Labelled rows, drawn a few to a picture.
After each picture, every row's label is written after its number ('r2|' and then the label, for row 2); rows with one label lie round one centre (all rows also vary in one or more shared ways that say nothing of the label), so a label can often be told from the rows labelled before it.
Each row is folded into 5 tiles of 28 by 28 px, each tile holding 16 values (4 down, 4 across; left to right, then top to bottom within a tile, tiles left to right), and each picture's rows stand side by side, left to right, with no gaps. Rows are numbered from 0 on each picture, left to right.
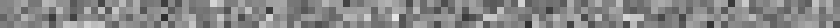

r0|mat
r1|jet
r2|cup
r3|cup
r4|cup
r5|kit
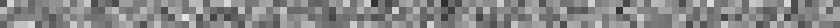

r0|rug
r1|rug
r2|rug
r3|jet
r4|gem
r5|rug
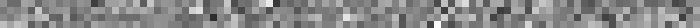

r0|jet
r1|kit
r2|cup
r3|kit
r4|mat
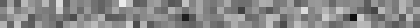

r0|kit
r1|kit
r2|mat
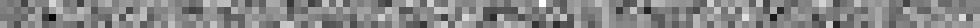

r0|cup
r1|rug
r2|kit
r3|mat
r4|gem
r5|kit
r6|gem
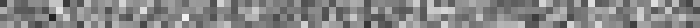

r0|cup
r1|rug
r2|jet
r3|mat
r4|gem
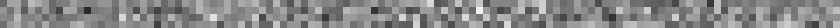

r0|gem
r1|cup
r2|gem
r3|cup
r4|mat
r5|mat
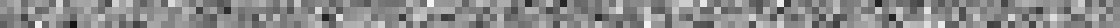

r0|kit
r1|gem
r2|mat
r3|rug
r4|kit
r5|mat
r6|mat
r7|cup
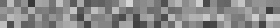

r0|kit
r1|cup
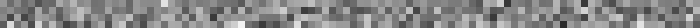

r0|jet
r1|mat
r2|gem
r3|mat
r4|mat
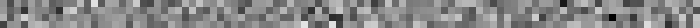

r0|gem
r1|kit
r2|jet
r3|cup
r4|gem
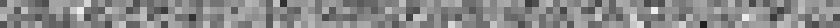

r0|rug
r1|gem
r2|gem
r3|rug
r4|jet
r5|mat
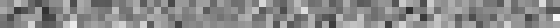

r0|rug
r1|kit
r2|mat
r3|gem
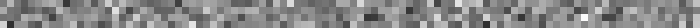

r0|cup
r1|jet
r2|rug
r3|cup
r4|gem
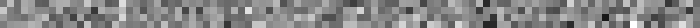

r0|rug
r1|jet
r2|gem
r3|gem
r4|rug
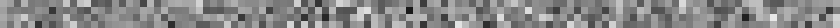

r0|rug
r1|cup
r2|jet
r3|gem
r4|jet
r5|cup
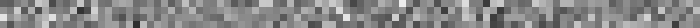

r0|kit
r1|kit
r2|cup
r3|kit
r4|mat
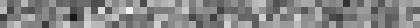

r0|mat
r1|gem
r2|gem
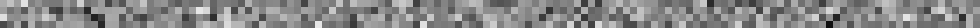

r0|rug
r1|mat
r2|kit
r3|cup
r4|jet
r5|mat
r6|cup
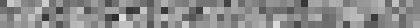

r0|gem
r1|gem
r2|cup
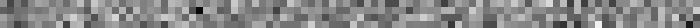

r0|cup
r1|gem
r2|rug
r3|kit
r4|mat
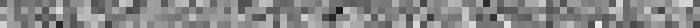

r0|kit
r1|kit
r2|gem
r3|gem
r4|kit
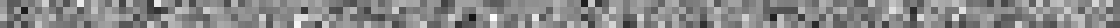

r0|kit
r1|gem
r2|gem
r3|cup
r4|jet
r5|mat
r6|cup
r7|kit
